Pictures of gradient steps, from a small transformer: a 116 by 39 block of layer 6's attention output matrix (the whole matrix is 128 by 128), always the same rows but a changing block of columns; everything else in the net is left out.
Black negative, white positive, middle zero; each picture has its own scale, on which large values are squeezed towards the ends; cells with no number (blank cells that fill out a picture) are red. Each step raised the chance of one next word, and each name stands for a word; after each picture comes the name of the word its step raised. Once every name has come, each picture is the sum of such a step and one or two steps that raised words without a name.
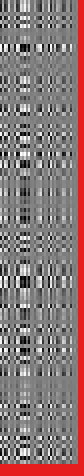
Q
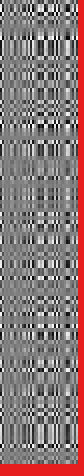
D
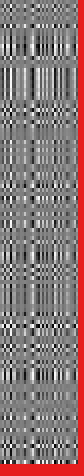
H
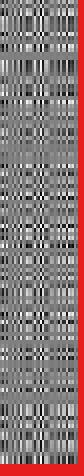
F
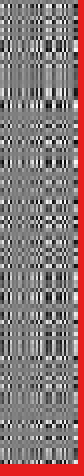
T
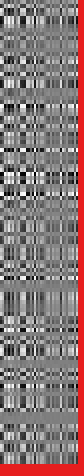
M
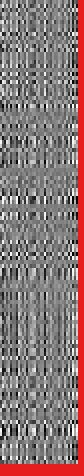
T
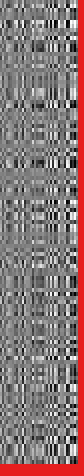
T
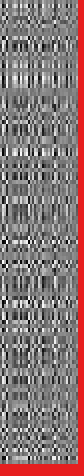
Q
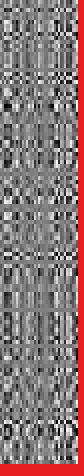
T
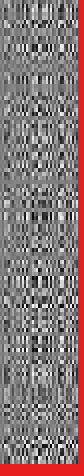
Q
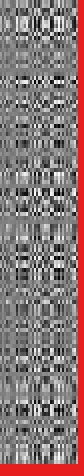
M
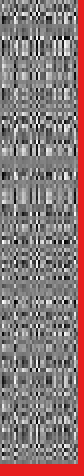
D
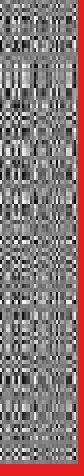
T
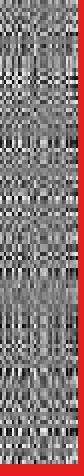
H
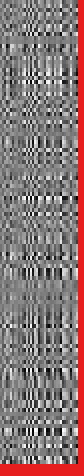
H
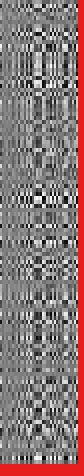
F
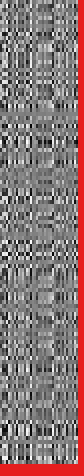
T
